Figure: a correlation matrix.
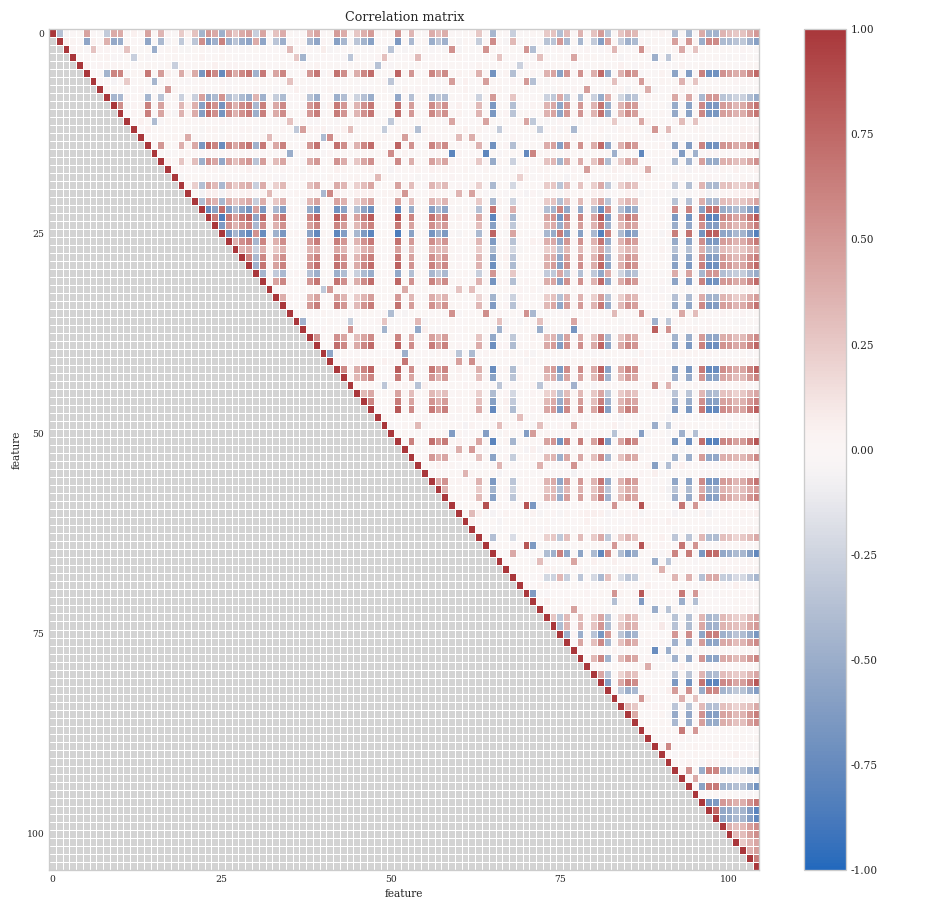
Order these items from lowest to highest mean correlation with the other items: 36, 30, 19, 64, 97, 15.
97, 30, 15, 36, 64, 19
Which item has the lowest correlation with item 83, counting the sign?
15
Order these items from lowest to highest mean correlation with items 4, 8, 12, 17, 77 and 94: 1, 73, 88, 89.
73, 89, 88, 1
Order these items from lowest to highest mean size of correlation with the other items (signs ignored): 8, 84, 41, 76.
41, 84, 8, 76
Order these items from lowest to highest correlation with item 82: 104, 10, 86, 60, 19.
104, 10, 86, 19, 60
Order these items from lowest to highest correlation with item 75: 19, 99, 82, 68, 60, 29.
29, 99, 19, 60, 68, 82
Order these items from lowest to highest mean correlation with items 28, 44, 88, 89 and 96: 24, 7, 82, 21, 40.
82, 40, 7, 21, 24
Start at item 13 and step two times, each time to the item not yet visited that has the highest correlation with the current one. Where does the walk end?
52
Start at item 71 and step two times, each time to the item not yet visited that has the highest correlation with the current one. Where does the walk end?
50
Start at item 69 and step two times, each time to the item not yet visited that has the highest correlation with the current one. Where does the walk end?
18
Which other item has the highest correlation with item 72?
77
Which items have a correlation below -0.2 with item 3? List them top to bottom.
12, 37, 44, 89, 91
